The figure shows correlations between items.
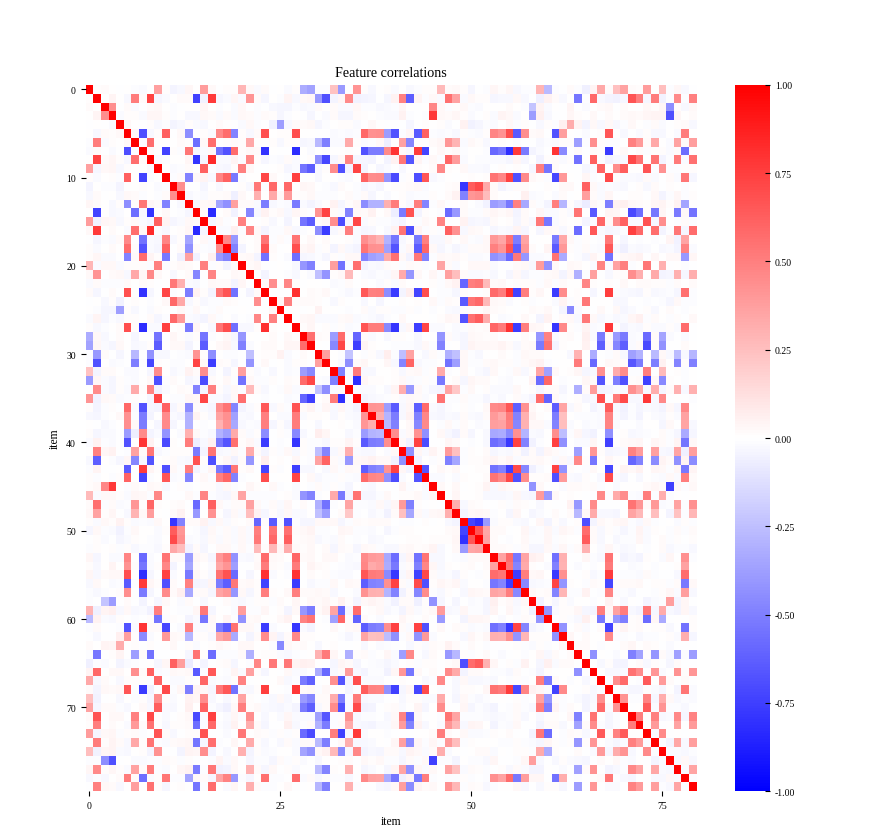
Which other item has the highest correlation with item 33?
29
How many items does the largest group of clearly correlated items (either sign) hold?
25
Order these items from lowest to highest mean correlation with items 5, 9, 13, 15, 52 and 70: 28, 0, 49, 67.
28, 49, 0, 67
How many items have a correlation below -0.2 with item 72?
5
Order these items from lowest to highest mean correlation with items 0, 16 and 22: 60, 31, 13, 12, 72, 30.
31, 30, 60, 13, 12, 72
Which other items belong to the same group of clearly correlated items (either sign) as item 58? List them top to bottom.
2, 3, 45, 76
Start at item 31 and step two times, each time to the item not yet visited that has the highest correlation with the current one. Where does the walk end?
42
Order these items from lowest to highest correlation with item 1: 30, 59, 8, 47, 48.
30, 59, 48, 47, 8
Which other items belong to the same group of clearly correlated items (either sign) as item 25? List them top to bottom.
4, 63
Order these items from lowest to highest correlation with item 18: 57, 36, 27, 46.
46, 57, 36, 27
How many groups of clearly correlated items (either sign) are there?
6
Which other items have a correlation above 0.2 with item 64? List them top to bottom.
14, 30, 31, 42
